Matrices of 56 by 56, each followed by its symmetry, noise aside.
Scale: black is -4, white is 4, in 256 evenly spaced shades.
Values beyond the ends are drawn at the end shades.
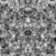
mirrored left to right.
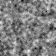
antisymmetric.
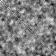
symmetric.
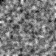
symmetric.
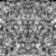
mirrored left to right.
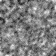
symmetric.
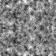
mirrored top to bottom.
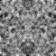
mirrored left to right.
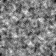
same after a half turn.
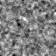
antisymmetric.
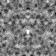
mirrored left to right.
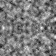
mirrored top to bottom.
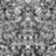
mirrored left to right.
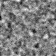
antisymmetric.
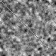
symmetric.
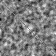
symmetric.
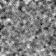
antisymmetric.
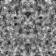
mirrored left to right.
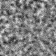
antisymmetric.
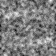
same after a half turn.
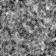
symmetric across the other diagonal.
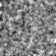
no symmetry.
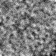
symmetric.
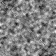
same after a half turn.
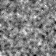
no symmetry.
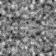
mirrored top to bottom.
